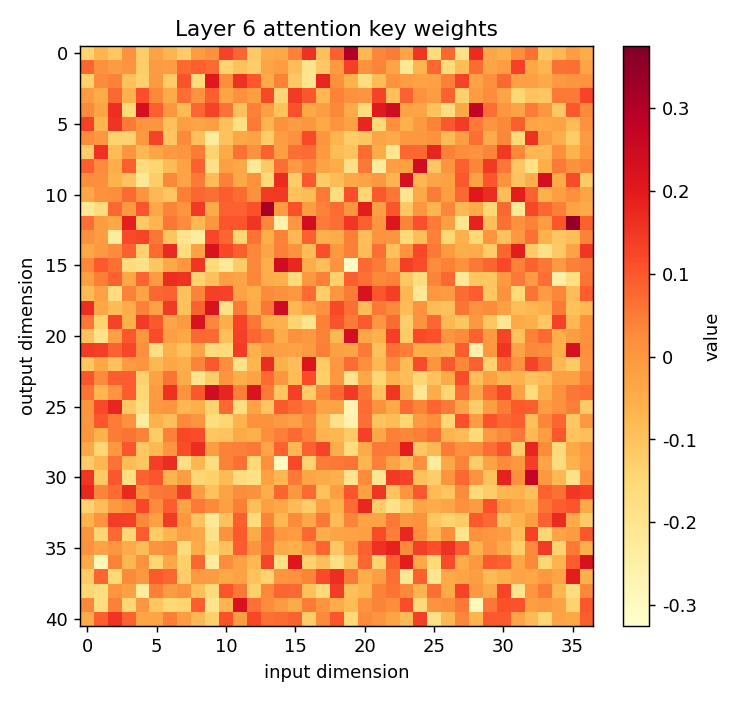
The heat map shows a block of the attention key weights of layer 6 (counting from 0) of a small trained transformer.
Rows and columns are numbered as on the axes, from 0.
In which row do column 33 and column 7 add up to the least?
14
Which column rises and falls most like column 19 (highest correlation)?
9
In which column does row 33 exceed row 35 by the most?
34
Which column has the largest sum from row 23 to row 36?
2
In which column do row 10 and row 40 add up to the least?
23
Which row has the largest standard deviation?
36
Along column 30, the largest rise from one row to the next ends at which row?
20
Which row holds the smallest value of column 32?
8
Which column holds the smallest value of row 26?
19
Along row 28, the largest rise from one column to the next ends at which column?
32
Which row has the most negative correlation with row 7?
4
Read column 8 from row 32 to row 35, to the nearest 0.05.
0.05 -0.1 -0.05 -0.05
